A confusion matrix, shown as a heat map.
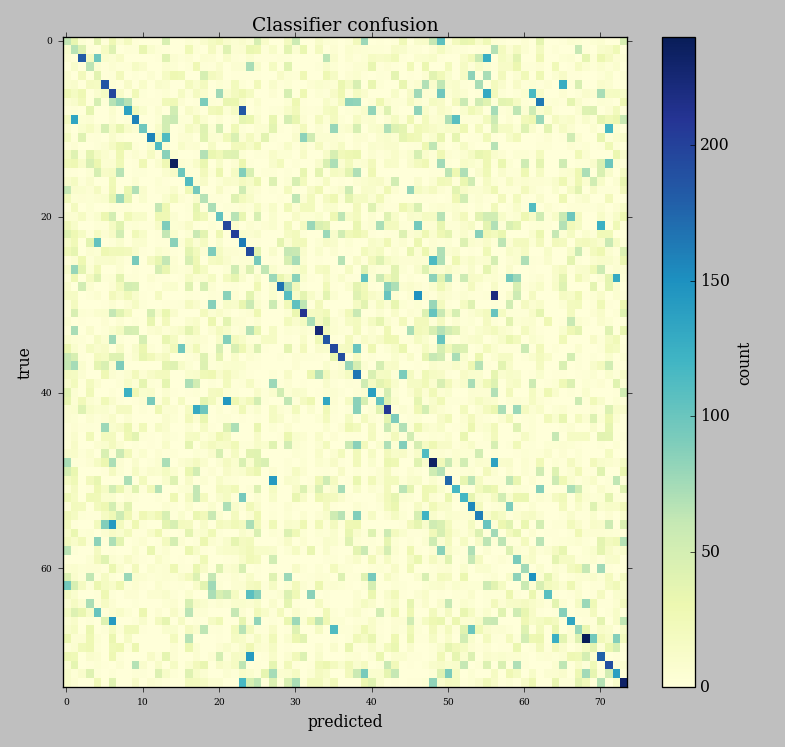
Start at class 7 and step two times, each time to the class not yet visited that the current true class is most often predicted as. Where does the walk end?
0
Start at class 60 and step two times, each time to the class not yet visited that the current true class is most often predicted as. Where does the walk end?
24
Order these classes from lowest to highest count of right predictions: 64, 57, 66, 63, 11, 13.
64, 57, 13, 63, 66, 11
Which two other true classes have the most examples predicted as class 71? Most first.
10, 14
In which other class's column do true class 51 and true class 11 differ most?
13
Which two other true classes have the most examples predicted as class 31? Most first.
11, 30
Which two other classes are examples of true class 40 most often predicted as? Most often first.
8, 56
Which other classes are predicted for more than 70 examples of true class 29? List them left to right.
21, 42, 46, 56
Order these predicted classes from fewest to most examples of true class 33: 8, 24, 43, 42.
43, 42, 8, 24
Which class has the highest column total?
49
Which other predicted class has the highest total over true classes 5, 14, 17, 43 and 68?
65
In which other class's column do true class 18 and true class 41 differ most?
21
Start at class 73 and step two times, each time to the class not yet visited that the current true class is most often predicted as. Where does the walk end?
4
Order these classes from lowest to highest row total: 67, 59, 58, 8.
59, 58, 67, 8
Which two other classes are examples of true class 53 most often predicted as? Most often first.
58, 21
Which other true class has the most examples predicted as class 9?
25
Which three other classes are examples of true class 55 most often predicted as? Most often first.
6, 5, 24
